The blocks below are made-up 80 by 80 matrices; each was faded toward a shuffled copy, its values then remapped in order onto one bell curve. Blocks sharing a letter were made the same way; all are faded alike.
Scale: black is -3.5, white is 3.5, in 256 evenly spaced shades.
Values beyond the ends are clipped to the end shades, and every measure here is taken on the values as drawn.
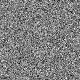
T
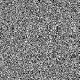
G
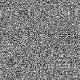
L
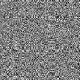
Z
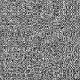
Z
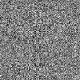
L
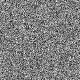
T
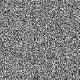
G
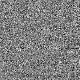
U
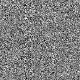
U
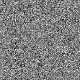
U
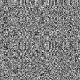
Z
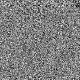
U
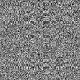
Z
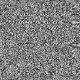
L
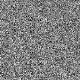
U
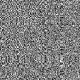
Z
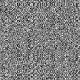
Z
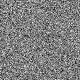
T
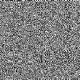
L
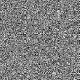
G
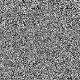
U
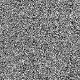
U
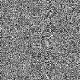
G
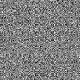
Z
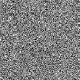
G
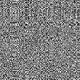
Z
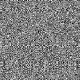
L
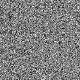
U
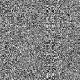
G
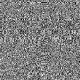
L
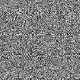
L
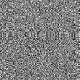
Z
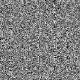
G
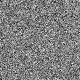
T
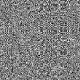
Z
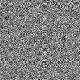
Z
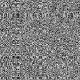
Z
